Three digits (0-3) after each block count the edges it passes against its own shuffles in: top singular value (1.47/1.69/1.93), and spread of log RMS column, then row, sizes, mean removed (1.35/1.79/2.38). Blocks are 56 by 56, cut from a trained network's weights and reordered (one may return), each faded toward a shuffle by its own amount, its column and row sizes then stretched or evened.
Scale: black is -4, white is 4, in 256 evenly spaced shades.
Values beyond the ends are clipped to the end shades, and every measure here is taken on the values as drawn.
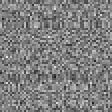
3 0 0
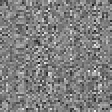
3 3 0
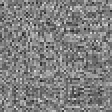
2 0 1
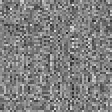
3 2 0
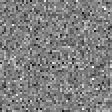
1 0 1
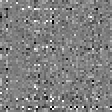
2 3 2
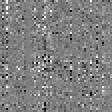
0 3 2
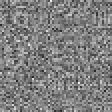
2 0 0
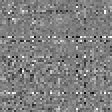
1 2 3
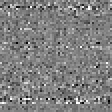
0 0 3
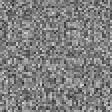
3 0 0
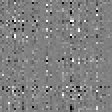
2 3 2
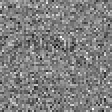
1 1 0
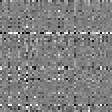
3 2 3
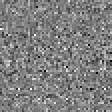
0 0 2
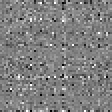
1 2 3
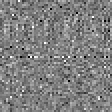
2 0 1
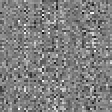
2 3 1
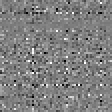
0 2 3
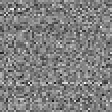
3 0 2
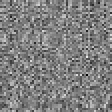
3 2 0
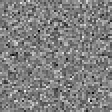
1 0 0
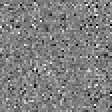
0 1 2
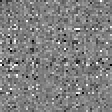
1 2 2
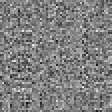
2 2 0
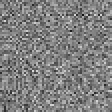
2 0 1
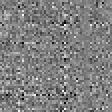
2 3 2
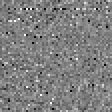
0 0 1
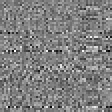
3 0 3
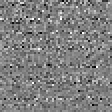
0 0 3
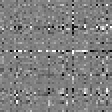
3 3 3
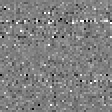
0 0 2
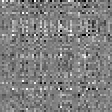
3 3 3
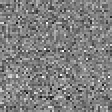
0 0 2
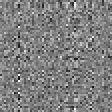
3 3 1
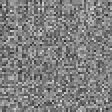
2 0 0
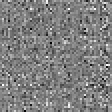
1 3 1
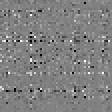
1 2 3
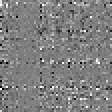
0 3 3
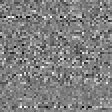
1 0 3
